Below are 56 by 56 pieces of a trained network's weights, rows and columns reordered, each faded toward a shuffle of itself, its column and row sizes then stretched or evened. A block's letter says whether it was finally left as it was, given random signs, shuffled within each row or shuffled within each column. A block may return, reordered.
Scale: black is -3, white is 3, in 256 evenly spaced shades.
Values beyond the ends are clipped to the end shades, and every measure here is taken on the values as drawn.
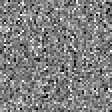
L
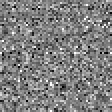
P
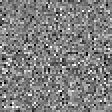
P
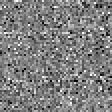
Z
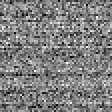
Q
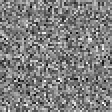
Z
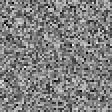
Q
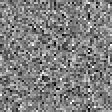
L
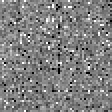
Z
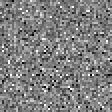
Q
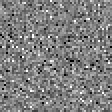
Q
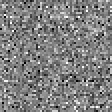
Z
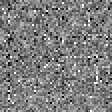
Z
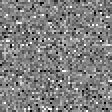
Q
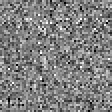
Z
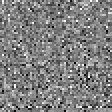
Z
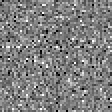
P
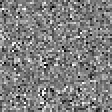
Z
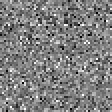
Q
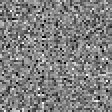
L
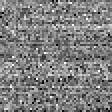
Q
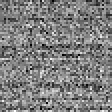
P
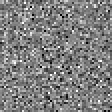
P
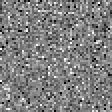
L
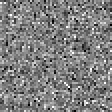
L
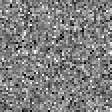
L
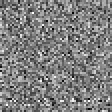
Z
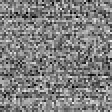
Q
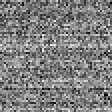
P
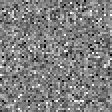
Q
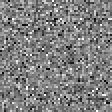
Q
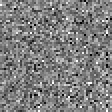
Z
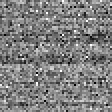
P
